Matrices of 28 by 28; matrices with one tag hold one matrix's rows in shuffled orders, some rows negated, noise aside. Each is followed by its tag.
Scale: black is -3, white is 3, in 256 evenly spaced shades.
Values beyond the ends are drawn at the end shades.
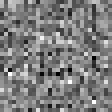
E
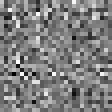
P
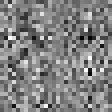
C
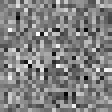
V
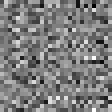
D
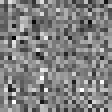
C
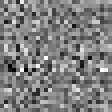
P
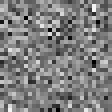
E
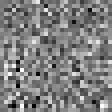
P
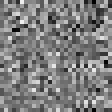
D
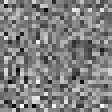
P
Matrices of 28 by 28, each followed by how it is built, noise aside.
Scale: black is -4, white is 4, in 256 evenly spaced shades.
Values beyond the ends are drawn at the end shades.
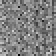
repeating rows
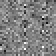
uneven columns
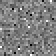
sparse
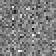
uneven columns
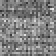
blocks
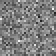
repeating rows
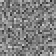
repeating rows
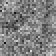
smooth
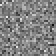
noise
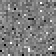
sparse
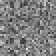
blocks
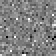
sparse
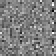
uneven columns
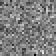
noise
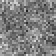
smooth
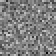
noise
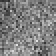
smooth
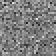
noise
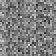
repeating rows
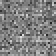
blocks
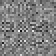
low rank
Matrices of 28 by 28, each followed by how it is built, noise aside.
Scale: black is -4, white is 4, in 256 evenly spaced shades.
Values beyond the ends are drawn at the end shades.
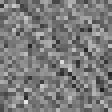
Toeplitz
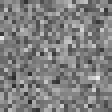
noise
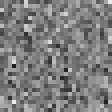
uneven columns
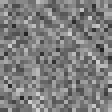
Toeplitz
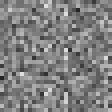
repeating rows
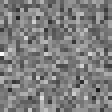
repeating columns
